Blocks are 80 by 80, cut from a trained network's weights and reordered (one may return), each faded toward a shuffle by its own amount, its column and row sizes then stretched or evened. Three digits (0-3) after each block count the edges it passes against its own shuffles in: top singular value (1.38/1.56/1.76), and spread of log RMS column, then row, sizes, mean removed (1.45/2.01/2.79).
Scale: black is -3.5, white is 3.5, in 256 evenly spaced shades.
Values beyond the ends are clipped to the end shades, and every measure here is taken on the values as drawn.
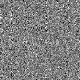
1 2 0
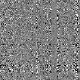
1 3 2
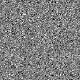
2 1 1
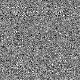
1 1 2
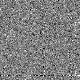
0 1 1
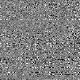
0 2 3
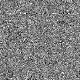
0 0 1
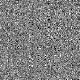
1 2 1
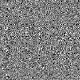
3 1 2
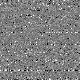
2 0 2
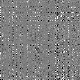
2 3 2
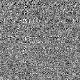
3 1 2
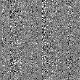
0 3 1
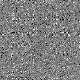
3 2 1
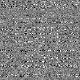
1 1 3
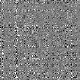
0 3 3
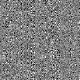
2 3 0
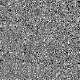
0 2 2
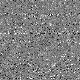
1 0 2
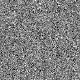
0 1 0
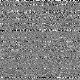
3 1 3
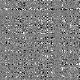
1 3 3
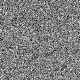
0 0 0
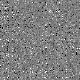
0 2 1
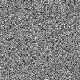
3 0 0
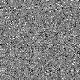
3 0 0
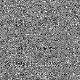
0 1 2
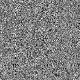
2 1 0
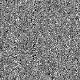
1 2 0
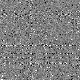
3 1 2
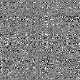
1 2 3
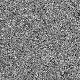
0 0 0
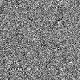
3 0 1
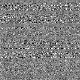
0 0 3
